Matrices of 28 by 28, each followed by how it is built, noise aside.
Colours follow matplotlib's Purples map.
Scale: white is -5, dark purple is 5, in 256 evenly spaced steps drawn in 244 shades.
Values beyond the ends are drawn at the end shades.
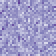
repeating rows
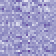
low rank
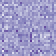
low rank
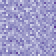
repeating rows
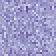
repeating rows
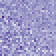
lower triangular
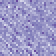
Toeplitz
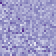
lower triangular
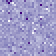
sparse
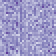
repeating rows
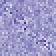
banded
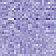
low rank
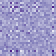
low rank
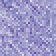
Toeplitz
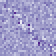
banded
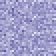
repeating rows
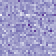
uneven rows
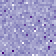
sparse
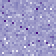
sparse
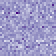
uneven rows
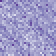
Toeplitz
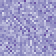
Toeplitz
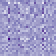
low rank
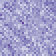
Toeplitz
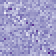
banded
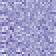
low rank
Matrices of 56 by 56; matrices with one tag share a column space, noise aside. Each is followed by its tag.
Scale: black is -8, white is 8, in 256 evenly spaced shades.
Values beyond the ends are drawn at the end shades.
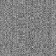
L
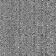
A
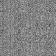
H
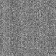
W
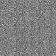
W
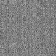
L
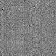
W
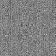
H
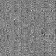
H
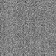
W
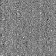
W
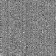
A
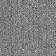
L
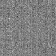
L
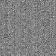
A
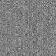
W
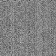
A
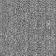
H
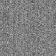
W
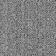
A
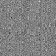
H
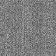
A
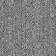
L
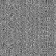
L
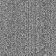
A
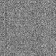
W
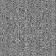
H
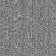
L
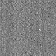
W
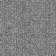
A
